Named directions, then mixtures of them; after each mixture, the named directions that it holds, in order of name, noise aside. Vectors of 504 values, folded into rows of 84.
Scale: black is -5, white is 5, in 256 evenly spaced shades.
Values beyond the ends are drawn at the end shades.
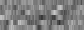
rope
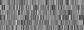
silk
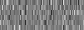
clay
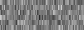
rope, silk.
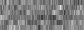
clay, rope.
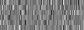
clay.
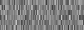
silk.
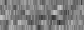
rope.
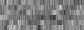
clay, rope.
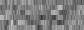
rope.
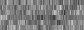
clay, rope.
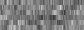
clay, rope.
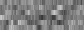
rope.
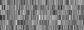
rope, silk.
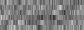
clay, rope.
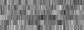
clay, rope.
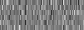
clay.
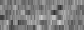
rope.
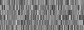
silk.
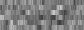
rope.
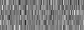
clay.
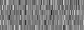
clay.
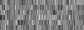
rope, silk.
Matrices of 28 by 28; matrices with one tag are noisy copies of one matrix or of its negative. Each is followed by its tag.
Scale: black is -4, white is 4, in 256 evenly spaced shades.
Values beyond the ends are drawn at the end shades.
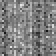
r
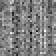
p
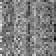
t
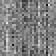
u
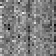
t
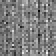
u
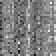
t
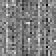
u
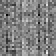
u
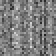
p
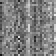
t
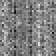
r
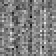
p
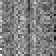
t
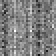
r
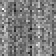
r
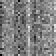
t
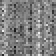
r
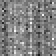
r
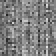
u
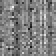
p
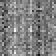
r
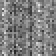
r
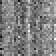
t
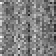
t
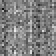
r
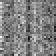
t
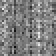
r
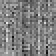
u
